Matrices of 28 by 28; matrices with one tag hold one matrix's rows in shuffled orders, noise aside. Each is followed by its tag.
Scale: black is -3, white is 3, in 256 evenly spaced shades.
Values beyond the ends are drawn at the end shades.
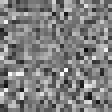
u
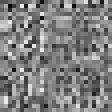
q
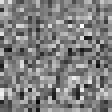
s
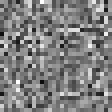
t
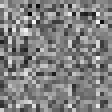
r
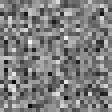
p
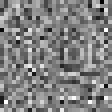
t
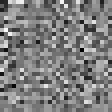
u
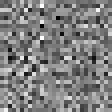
q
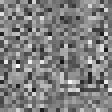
t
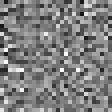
u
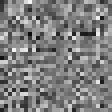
r
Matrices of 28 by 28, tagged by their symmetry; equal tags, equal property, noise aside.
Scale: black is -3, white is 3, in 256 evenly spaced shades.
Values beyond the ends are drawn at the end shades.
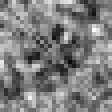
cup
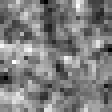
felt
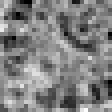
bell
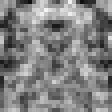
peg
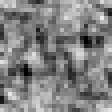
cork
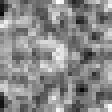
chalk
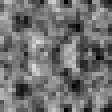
chalk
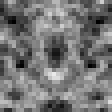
peg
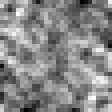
cork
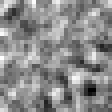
cup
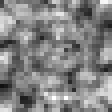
cork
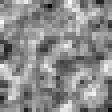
cup
